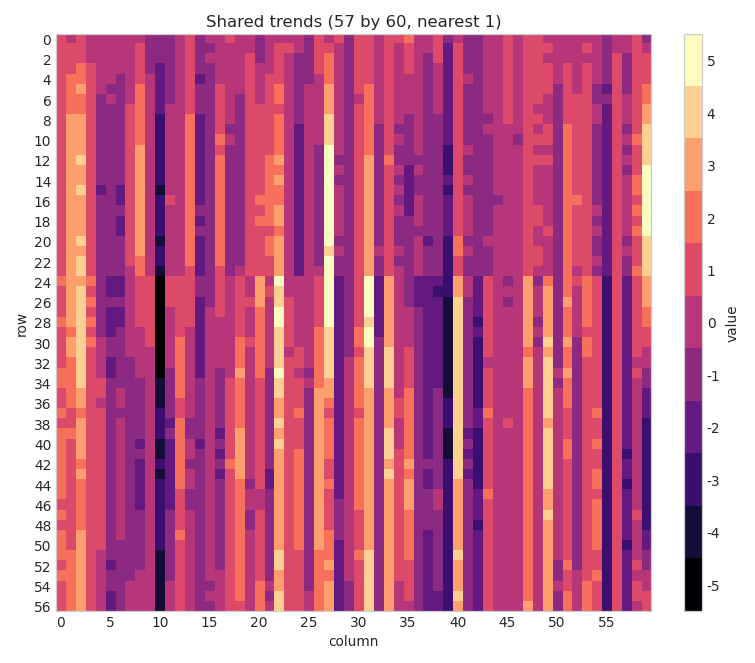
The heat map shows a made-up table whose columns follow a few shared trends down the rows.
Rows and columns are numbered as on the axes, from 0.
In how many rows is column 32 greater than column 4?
5
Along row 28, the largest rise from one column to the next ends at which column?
40
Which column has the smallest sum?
10
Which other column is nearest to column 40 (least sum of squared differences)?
33
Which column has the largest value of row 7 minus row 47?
59
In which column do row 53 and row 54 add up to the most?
31
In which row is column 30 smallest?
6
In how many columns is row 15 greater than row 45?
20
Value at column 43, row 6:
0
